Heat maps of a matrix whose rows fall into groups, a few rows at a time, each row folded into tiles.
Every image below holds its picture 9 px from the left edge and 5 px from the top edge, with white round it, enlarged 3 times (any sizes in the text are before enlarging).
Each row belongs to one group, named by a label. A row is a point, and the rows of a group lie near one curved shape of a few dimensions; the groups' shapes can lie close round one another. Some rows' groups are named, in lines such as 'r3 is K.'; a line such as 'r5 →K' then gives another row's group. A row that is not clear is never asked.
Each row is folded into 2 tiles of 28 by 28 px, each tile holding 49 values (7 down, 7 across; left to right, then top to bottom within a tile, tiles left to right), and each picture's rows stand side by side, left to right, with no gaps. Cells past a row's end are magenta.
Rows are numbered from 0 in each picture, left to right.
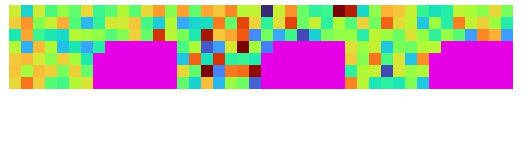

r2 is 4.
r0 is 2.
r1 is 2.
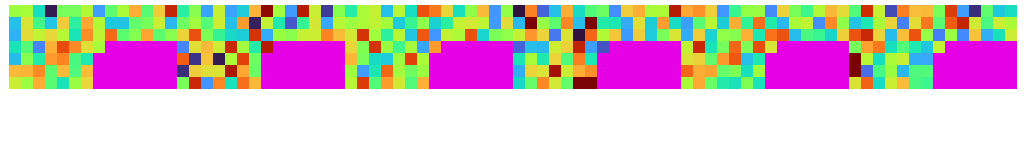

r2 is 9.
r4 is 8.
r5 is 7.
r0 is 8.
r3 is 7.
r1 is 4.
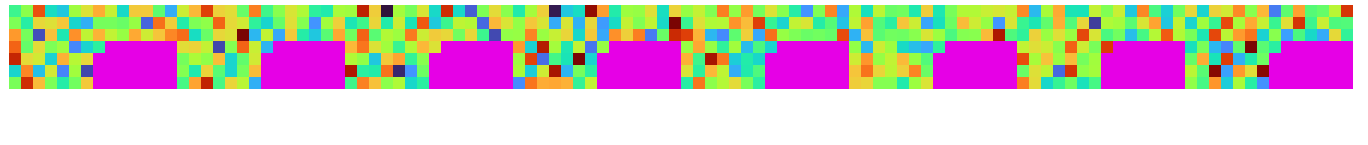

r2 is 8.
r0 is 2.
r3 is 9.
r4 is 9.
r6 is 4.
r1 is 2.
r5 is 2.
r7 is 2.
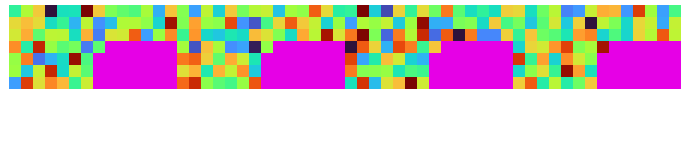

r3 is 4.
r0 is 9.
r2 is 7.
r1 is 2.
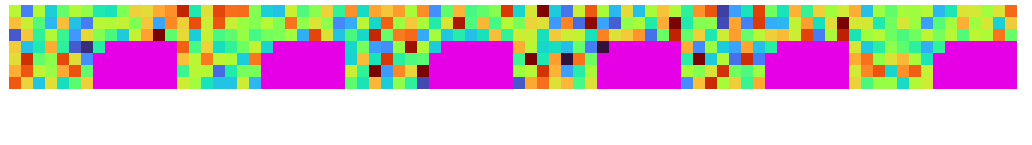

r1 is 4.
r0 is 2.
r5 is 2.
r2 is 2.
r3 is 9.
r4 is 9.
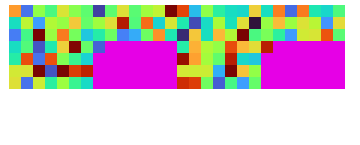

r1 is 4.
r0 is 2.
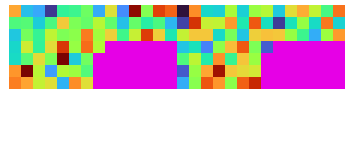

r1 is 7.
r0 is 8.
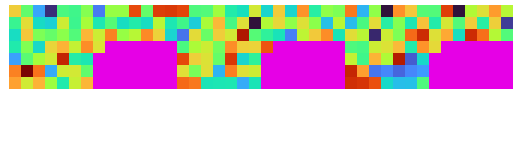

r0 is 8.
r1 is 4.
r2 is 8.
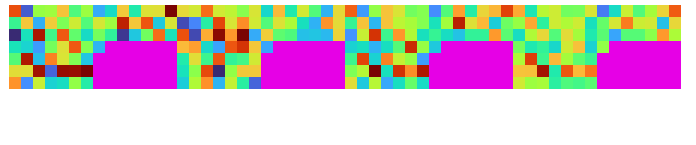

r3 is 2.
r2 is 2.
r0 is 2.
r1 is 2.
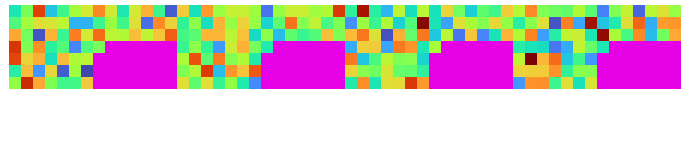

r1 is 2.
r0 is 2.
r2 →7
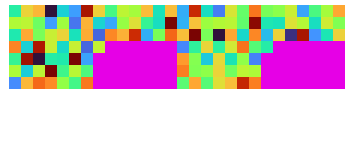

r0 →9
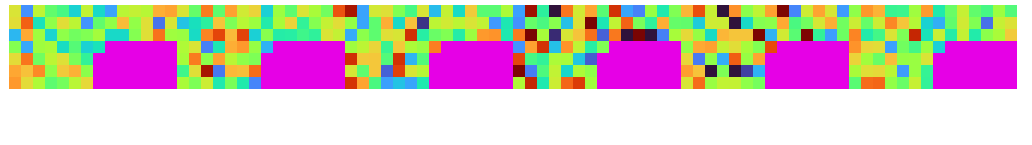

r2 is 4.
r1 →2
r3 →7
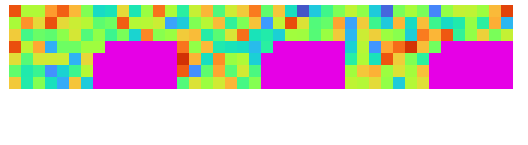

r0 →4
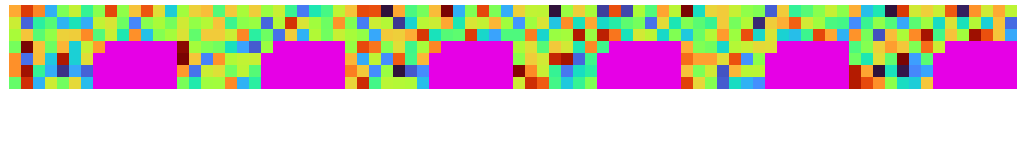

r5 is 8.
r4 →4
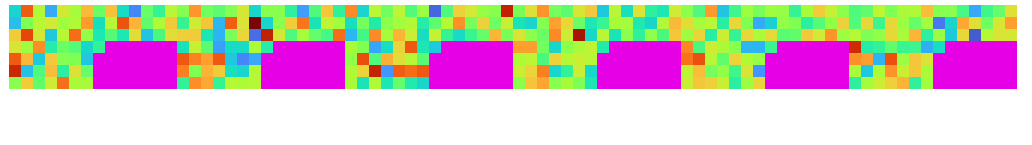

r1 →9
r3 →2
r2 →2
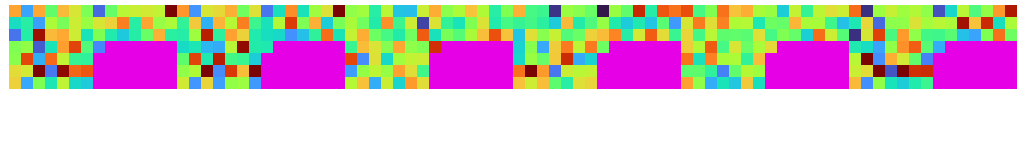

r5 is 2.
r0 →2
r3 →8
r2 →4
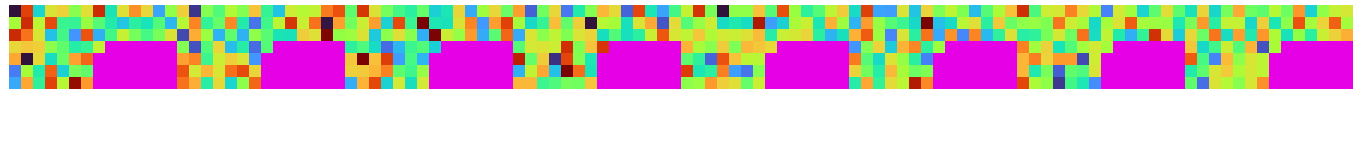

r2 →9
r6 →4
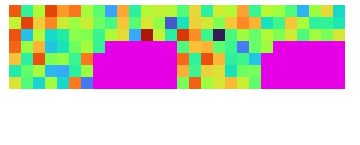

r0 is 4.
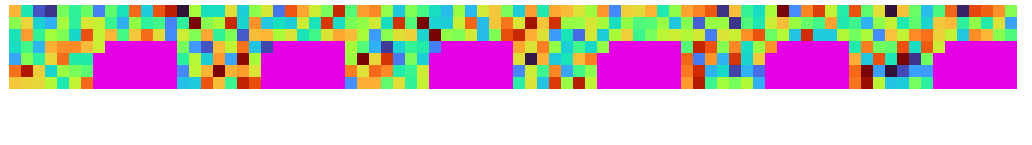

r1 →7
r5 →8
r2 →9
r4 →8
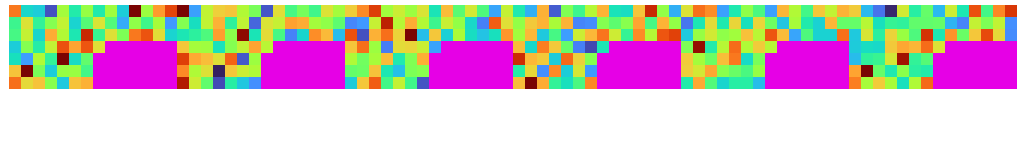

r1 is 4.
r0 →8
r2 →2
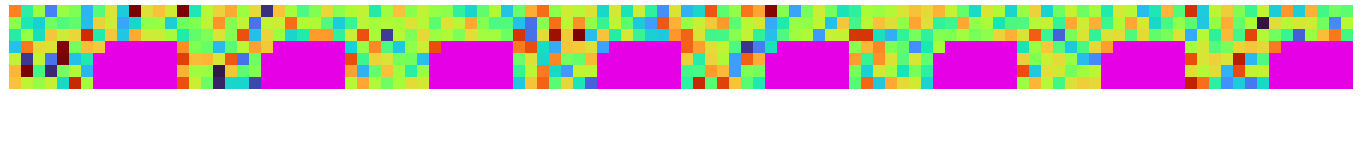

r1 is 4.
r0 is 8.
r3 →2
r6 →9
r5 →9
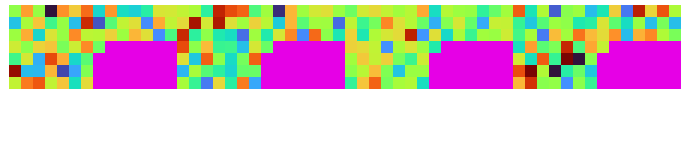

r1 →4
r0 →8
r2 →2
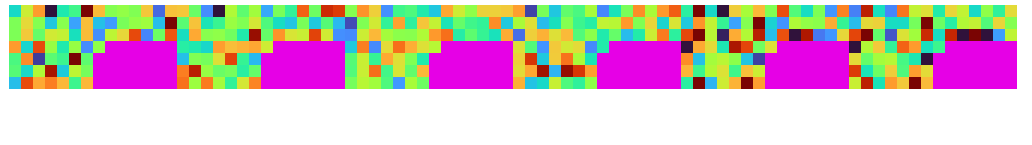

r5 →7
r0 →9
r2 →8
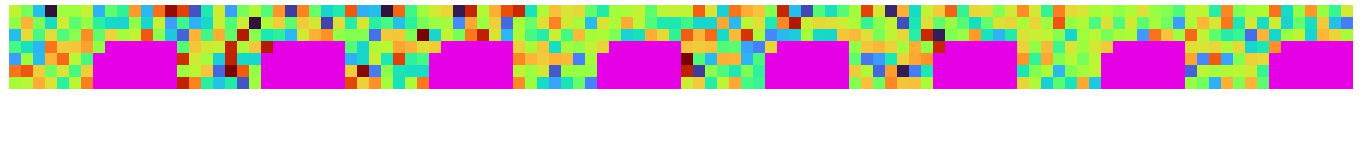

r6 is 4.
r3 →4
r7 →4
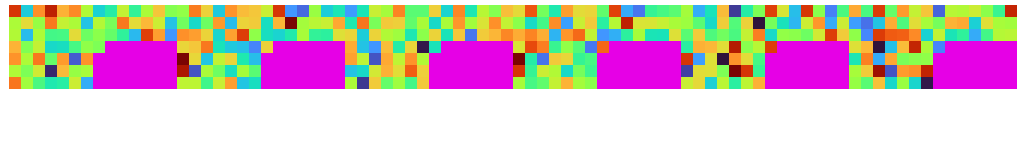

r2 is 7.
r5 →2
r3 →7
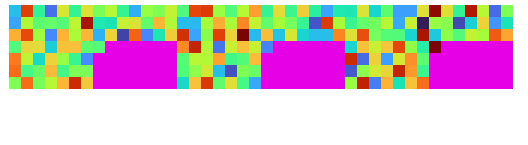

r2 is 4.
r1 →2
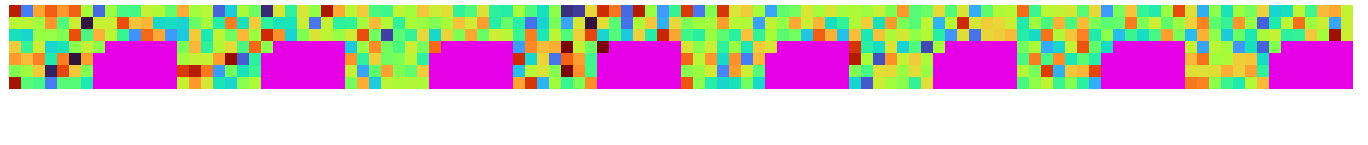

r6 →2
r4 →4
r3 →4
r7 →2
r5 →7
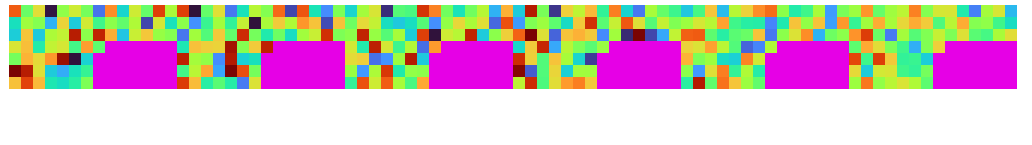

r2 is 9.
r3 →7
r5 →9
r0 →8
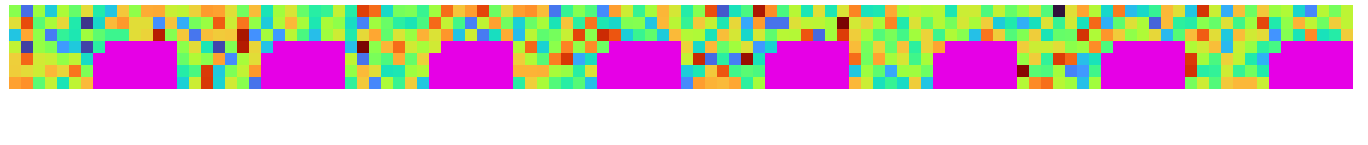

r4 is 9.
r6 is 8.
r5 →4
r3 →8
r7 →7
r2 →8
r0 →2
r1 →2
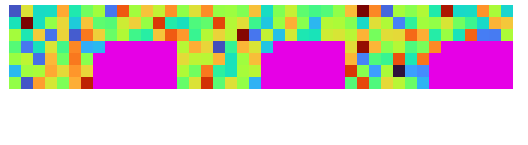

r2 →8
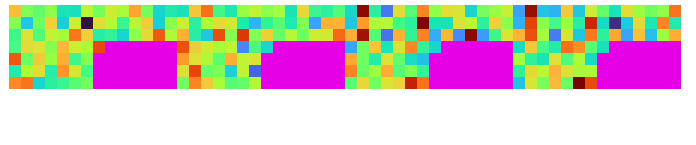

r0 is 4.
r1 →2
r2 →7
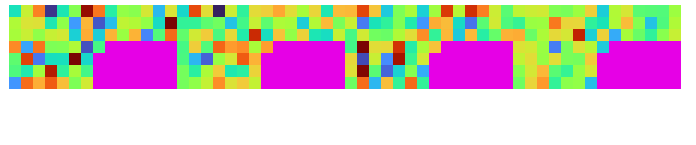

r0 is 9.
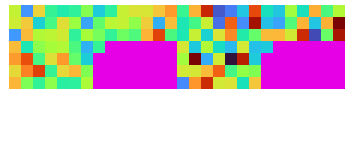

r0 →2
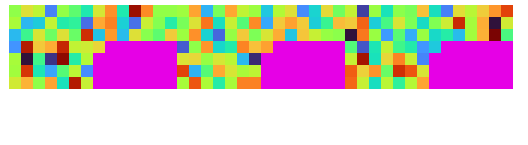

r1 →9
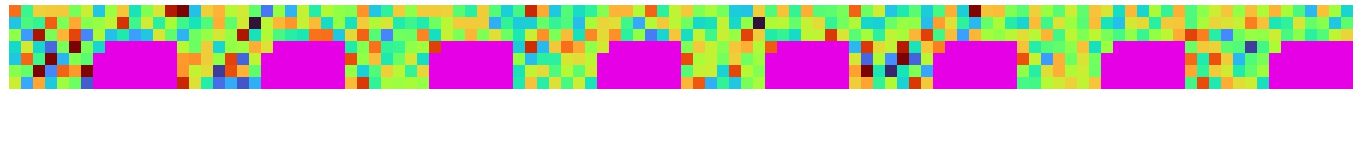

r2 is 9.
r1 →4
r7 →9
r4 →4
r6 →7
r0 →2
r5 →8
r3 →8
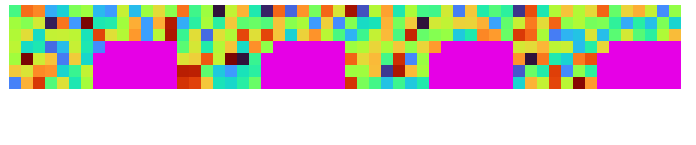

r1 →8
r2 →4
